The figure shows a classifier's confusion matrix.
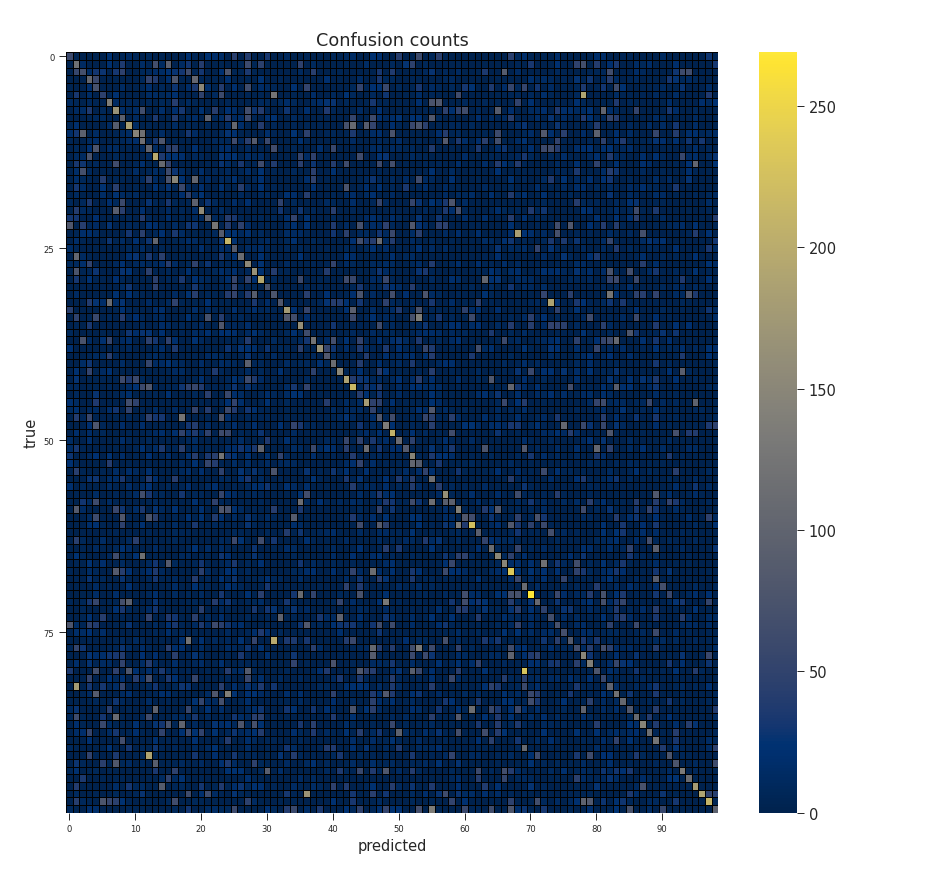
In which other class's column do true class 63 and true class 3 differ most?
19
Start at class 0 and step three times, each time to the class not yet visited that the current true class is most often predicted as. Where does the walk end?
23
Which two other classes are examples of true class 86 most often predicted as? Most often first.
7, 59
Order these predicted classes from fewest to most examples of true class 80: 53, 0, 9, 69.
0, 53, 9, 69
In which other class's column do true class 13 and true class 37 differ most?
83
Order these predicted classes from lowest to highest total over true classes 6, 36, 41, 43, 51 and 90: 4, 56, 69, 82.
4, 82, 56, 69
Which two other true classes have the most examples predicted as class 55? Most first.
98, 58
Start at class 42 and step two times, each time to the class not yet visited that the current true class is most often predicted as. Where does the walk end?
89
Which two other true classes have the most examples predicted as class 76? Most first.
22, 43
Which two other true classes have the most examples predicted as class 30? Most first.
93, 11
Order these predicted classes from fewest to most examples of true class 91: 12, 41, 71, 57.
57, 41, 71, 12
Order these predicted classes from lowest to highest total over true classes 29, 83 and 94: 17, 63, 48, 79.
79, 17, 63, 48
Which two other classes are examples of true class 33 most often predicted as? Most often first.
43, 53
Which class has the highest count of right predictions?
70
